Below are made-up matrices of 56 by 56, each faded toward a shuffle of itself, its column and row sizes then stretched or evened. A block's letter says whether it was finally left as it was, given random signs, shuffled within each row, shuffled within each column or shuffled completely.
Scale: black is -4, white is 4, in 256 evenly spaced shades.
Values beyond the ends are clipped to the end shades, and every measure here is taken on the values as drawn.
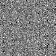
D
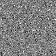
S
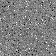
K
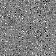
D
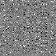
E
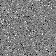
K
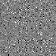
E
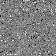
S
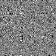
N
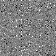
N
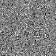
N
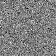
K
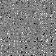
N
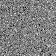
K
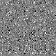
E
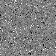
D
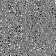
D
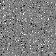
D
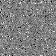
S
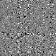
E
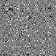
E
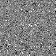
N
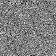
S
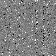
D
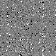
N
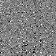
N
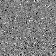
S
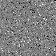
K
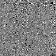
N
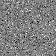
K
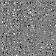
N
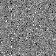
D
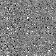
N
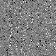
D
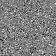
K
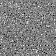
S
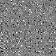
E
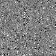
D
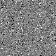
D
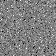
K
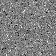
K
